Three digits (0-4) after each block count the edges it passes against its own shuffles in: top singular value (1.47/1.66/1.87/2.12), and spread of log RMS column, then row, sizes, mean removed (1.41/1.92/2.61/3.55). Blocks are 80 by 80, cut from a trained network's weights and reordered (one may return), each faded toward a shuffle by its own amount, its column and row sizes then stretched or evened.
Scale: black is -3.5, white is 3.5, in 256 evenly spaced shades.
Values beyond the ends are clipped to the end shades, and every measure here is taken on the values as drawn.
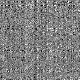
2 0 3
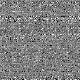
0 1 3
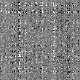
2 3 3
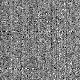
1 0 1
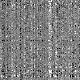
4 3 3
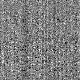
2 0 2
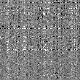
3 1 3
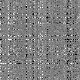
3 3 3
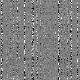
1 4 0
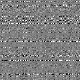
3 1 4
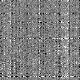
4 2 3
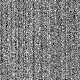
3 1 0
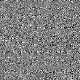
1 1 3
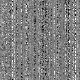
3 4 0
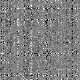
2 3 3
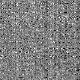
1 0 3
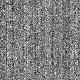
2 1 0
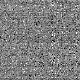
0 2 0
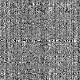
3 0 3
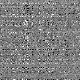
1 2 3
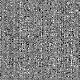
1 2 2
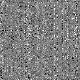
0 3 2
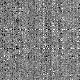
2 2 2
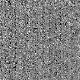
0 2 1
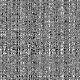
4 2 3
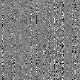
2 4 1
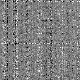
2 3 2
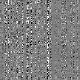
2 4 2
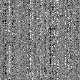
2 3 1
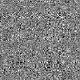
2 2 2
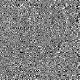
2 2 3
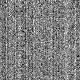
3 1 1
